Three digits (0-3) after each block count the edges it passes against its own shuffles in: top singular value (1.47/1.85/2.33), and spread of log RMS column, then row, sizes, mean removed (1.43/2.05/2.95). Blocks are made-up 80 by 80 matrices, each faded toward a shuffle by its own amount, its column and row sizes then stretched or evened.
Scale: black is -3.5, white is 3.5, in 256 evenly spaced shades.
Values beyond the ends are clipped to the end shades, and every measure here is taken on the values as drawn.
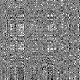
3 2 1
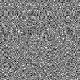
3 0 0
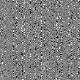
2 3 0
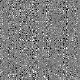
1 3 2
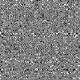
2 0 2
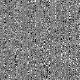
0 3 0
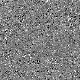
0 1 1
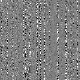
1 3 0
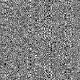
2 2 0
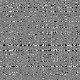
3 1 3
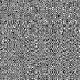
3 1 1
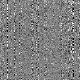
2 3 1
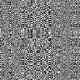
3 3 0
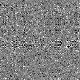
2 1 2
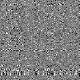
3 2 2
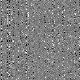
1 3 0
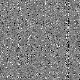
1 2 1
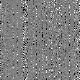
0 3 0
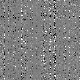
0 3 1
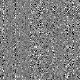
1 3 1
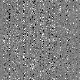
0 3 0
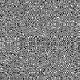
3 0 1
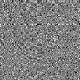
3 1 1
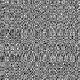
3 0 0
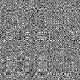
3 0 2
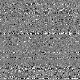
2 0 3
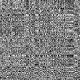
3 0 2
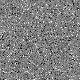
0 0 1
